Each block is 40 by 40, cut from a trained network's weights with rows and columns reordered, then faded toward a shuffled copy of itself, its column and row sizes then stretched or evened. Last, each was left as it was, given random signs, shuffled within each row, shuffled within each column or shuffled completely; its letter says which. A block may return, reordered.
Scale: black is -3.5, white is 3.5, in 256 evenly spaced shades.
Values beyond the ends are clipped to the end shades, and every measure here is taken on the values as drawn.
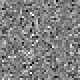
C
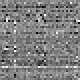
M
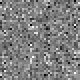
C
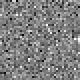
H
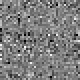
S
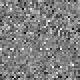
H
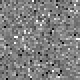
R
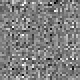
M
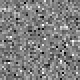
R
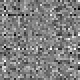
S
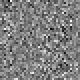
C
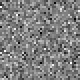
R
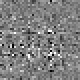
S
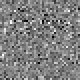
H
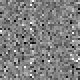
C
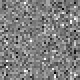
C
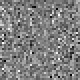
C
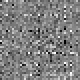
S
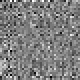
M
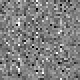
C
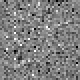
C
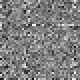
S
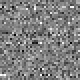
H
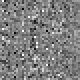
C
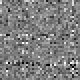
S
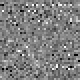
H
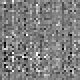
M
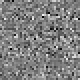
H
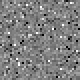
R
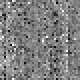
C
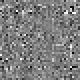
S
